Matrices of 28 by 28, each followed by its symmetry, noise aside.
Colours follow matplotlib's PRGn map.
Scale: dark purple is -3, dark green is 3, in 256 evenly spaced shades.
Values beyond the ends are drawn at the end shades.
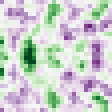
mirrored top to bottom.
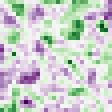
antisymmetric.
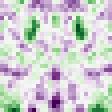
mirrored left to right.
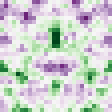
mirrored left to right.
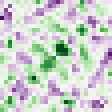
symmetric across the other diagonal.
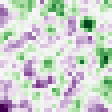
symmetric across the other diagonal.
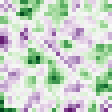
symmetric across the other diagonal.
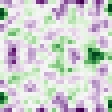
mirrored top to bottom.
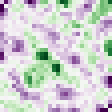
symmetric across the other diagonal.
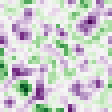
symmetric across the other diagonal.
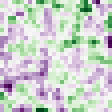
antisymmetric.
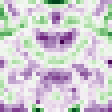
mirrored left to right.
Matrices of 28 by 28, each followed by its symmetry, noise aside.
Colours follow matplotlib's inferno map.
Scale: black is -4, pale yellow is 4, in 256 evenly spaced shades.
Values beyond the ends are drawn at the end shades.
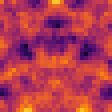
mirrored left to right.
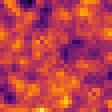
no symmetry.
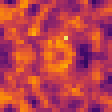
mirrored top to bottom.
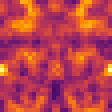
mirrored left to right.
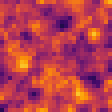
antisymmetric.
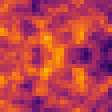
mirrored top to bottom.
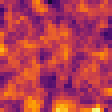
no symmetry.
